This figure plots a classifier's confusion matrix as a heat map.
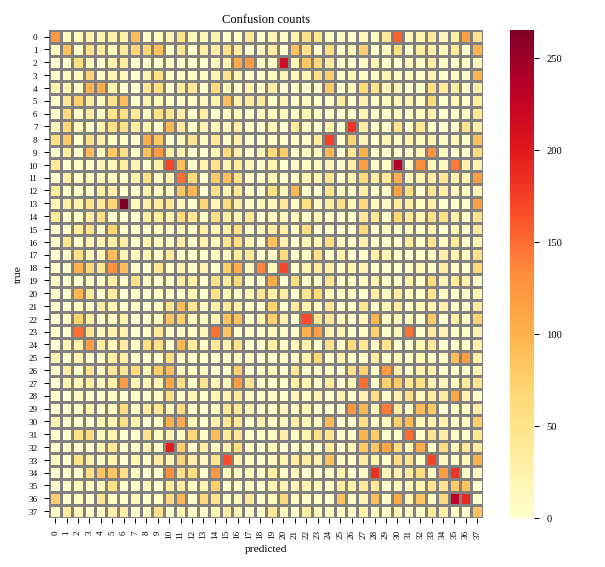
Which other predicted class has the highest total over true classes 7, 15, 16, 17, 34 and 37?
5
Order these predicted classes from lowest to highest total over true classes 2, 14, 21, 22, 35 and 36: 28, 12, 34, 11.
12, 34, 28, 11
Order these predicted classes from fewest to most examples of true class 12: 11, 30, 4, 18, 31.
18, 4, 31, 11, 30
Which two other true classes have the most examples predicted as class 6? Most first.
13, 27
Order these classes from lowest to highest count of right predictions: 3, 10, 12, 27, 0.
3, 12, 0, 27, 10
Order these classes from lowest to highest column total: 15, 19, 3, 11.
19, 3, 15, 11
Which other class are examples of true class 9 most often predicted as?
33
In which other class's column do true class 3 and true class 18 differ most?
20
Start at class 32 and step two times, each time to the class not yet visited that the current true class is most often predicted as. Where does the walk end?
30
